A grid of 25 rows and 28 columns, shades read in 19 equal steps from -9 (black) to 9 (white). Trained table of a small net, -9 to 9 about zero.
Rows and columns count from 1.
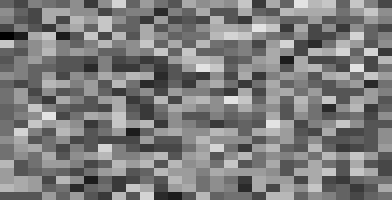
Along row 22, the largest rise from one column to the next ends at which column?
26
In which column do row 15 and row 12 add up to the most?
4
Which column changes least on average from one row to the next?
14
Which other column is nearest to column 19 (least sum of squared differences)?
16
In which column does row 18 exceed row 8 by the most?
21
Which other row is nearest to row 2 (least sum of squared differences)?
12
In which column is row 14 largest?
3
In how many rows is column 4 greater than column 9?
14
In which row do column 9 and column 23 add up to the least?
8
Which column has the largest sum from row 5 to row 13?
20
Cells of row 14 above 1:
7
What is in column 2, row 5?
-7
